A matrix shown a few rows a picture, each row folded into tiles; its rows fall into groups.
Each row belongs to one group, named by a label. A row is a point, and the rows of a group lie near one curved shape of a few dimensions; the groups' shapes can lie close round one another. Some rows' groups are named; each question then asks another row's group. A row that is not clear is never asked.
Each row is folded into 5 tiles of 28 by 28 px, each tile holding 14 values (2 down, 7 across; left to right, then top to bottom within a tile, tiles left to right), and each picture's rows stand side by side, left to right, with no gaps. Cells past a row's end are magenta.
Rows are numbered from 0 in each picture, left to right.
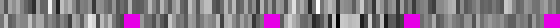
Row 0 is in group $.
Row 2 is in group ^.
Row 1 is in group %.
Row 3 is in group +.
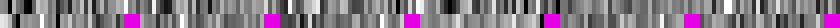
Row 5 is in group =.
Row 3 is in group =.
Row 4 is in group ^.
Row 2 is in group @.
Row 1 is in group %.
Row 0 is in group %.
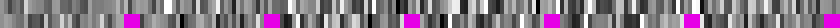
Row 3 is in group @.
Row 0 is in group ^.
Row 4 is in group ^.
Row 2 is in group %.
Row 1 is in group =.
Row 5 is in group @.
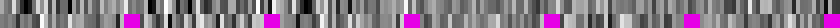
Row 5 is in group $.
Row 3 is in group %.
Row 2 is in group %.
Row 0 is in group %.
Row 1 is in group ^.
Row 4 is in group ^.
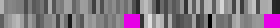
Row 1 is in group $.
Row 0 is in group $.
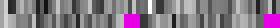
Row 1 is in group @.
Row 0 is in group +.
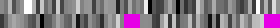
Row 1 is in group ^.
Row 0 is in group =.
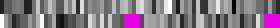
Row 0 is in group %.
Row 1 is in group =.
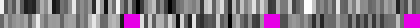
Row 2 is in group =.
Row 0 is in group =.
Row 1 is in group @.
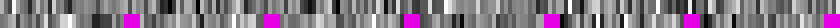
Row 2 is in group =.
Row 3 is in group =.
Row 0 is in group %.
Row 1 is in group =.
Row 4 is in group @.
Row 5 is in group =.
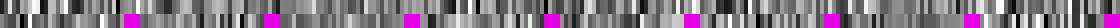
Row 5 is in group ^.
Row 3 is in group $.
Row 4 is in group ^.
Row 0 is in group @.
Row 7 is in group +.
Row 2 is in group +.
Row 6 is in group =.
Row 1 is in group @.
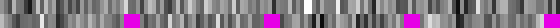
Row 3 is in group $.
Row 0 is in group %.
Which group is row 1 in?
@
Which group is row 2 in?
=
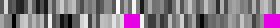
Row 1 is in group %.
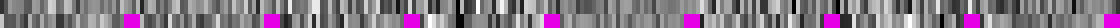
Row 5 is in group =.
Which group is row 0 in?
%
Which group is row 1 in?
@
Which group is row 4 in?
^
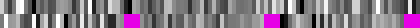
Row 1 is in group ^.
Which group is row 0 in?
+
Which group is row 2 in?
@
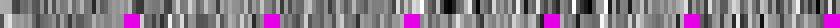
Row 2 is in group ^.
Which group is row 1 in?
%
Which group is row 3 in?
=
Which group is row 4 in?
%
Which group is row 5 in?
@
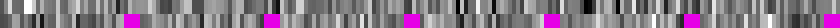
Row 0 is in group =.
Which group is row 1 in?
@
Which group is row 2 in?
+
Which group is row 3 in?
$
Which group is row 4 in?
=
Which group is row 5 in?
%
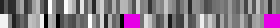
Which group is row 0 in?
%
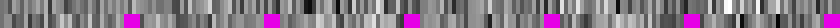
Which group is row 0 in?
^
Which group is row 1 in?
$
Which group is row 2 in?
=
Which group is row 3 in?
$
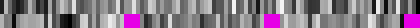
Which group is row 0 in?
^
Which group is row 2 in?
=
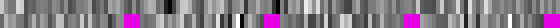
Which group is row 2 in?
^
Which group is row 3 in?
%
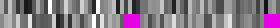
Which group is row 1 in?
$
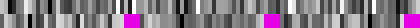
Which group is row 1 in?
$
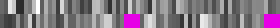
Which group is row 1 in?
^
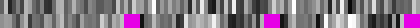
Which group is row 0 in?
^
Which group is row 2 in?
%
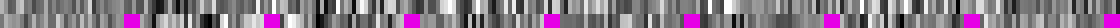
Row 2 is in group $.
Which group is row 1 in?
^
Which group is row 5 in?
=
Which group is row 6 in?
@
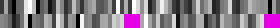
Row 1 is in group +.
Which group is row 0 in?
^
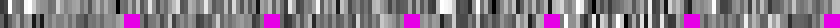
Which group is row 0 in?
=
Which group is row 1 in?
@
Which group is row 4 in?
+
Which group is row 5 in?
%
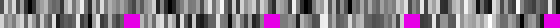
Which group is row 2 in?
%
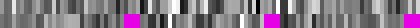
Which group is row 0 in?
%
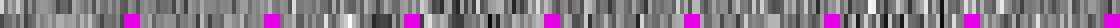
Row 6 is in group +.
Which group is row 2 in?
%
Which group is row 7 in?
+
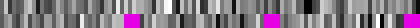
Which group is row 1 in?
=
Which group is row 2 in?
@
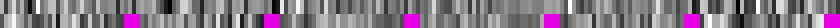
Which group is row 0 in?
^
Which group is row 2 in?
+
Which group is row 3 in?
%
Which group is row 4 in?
@
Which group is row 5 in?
$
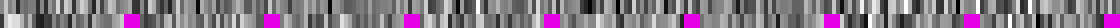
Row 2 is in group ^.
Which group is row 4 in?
=
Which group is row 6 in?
@
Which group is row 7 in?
^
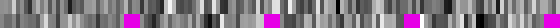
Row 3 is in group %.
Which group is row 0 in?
%
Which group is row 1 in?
^
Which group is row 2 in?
=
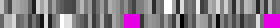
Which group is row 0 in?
^
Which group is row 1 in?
=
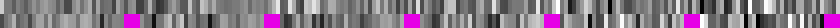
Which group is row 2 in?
=
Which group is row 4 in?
^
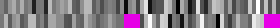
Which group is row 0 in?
$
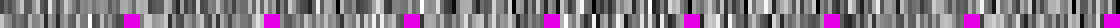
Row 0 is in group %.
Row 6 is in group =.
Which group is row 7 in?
=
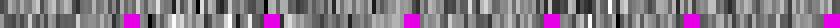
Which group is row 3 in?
$
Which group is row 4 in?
^
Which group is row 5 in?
@
